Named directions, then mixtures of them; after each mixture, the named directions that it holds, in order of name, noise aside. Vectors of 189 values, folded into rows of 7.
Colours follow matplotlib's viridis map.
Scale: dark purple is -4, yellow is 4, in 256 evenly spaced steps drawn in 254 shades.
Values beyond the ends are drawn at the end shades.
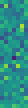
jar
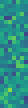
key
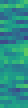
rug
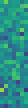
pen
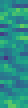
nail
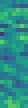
nail.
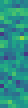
nail, pen.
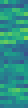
rug.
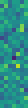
jar, pen.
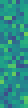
key.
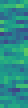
rug.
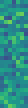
key, nail.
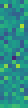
jar.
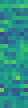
pen, rug.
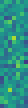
key, pen.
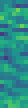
nail.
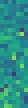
key, pen.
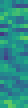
nail.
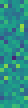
jar.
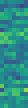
pen, rug.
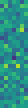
jar, pen.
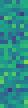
key, rug.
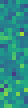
key, pen.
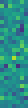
jar, rug.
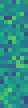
key.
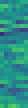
nail, rug.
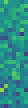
pen.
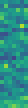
jar, nail.
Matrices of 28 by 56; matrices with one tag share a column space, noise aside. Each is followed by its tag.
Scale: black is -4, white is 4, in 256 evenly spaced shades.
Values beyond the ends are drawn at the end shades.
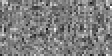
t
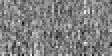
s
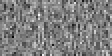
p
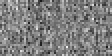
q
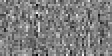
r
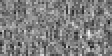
s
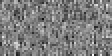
p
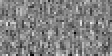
s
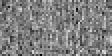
q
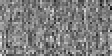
q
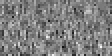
s
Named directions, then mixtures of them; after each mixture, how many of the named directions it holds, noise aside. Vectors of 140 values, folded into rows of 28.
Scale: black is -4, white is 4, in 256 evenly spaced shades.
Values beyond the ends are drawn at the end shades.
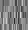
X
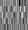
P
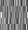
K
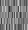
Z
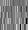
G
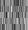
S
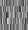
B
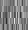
one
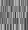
three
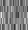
two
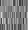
four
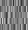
three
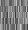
four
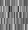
two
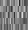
four
